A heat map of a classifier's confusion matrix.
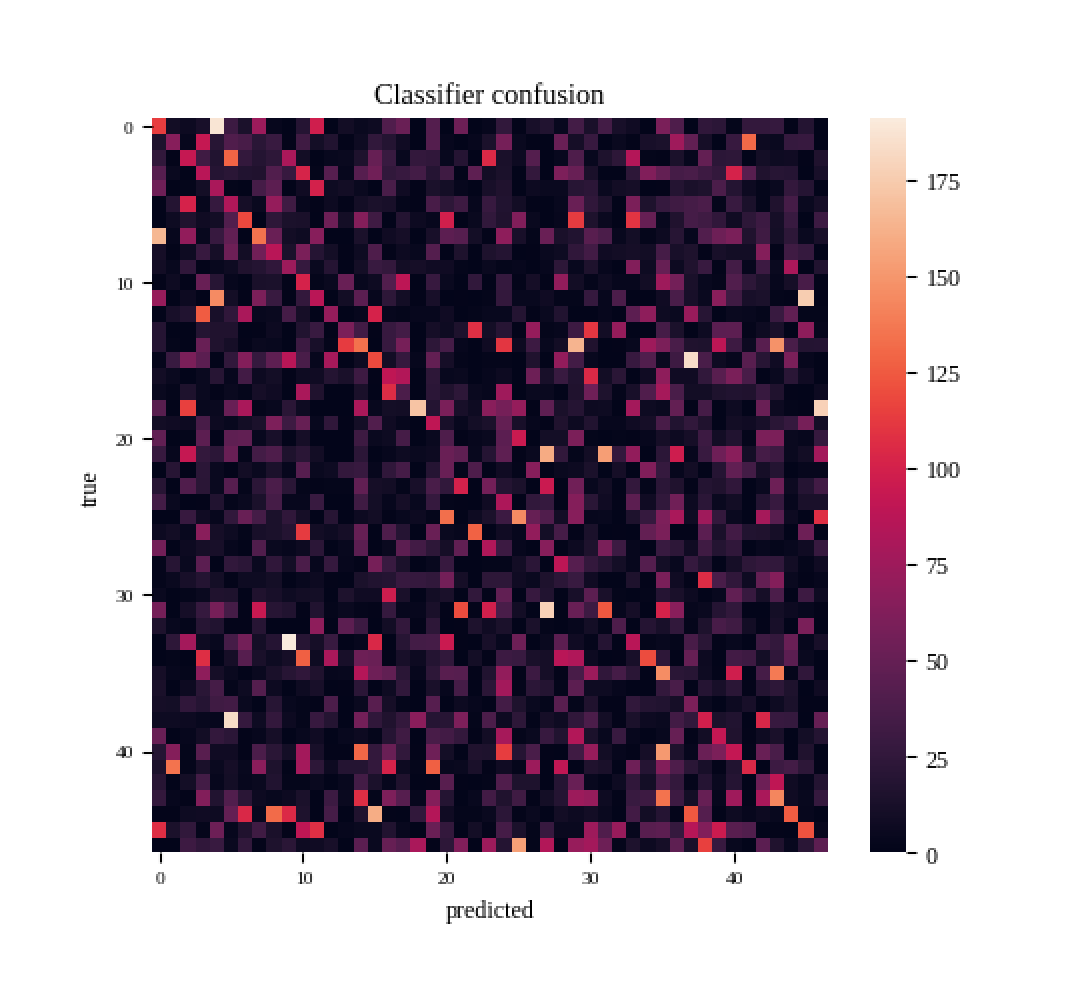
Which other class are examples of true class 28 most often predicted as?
15
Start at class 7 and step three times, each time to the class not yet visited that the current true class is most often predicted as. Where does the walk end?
11
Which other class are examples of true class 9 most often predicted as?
44
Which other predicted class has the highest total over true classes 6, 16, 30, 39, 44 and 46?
29
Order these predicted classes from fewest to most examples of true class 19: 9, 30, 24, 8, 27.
27, 30, 9, 24, 8
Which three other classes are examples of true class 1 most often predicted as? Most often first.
41, 3, 36
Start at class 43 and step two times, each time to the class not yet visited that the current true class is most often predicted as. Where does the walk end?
40
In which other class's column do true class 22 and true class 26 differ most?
10
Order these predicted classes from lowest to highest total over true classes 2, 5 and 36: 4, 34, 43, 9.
34, 43, 4, 9
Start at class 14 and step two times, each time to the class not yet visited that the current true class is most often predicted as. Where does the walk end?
38
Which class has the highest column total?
35
